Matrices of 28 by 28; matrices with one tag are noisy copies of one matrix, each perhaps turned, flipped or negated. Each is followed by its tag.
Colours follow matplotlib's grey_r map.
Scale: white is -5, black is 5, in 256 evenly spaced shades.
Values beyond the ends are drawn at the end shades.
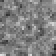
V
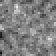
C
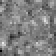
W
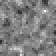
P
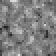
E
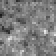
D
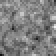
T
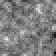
C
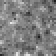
T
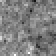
D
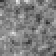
T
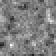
P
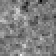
D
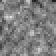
C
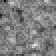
W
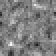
P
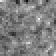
T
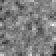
V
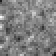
T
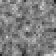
V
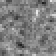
W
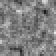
P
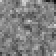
V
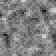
P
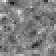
W
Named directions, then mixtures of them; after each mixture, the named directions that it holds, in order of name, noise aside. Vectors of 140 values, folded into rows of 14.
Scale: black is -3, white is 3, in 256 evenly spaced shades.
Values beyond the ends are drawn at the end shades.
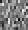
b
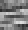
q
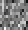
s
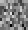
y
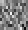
s, y.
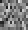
b, y.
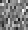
b.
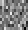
s, y.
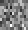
y.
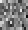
b, y.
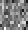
s.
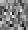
y.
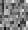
s.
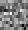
q, y.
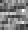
b, q.
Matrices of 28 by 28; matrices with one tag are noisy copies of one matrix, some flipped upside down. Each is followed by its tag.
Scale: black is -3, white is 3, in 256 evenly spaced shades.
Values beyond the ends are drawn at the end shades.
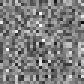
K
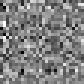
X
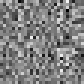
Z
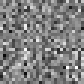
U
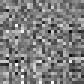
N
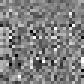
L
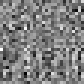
U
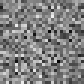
N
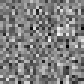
Z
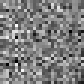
N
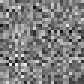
N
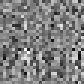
U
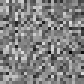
N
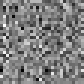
X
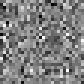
X
